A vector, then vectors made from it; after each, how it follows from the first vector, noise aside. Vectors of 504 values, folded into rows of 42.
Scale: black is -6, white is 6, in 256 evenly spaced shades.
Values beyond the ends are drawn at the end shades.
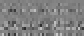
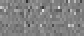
reversed, negated, partly zeroed.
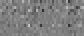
reversed, partly zeroed.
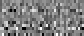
scaled up.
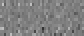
wrapped around, negated, partly zeroed.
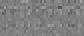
reversed, shrunk.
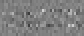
reversed, negated, partly zeroed.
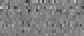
reversed, negated, partly zeroed.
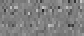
reversed, partly zeroed.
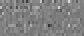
reversed, negated, partly zeroed.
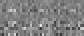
negated.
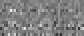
negated.
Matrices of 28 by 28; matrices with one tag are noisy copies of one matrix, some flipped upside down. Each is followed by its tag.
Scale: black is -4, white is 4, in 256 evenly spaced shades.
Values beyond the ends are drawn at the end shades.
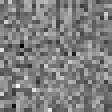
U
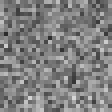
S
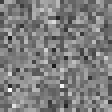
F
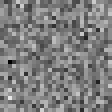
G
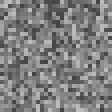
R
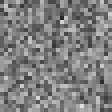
R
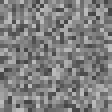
G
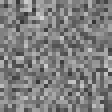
U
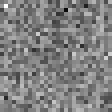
R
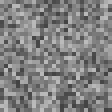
F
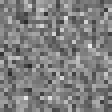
U
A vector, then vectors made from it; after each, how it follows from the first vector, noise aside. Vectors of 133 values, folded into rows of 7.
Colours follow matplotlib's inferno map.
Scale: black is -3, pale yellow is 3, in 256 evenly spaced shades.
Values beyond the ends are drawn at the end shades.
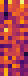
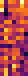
copied.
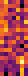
reversed, negated.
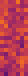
reversed, negated, shrunk.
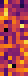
negated.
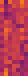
shrunk.
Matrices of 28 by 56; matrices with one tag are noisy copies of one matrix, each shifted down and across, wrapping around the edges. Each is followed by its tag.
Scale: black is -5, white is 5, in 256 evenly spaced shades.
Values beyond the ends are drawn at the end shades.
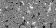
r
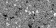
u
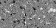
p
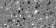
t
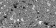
u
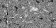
p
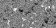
u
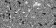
p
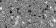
r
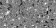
t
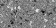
u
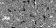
p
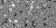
r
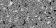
t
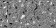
t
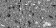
p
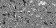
p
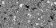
u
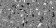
t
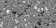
u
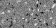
t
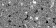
r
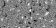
t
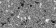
u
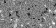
r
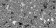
u
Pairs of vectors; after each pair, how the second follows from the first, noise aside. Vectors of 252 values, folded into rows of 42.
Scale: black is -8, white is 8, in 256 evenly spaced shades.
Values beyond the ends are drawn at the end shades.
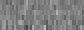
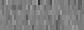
reversed, negated, partly zeroed.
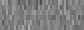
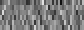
wrapped around, scaled up.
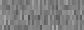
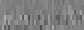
partly zeroed.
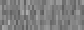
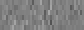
wrapped around, negated, partly zeroed.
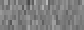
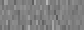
partly zeroed.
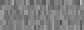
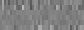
reversed, negated, partly zeroed.
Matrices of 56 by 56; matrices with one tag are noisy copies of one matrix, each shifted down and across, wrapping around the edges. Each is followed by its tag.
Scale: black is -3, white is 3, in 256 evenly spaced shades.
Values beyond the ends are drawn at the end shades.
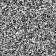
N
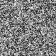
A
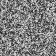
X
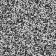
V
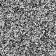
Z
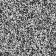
X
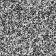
Z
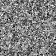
Z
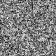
A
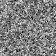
A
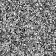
X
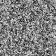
X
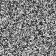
N
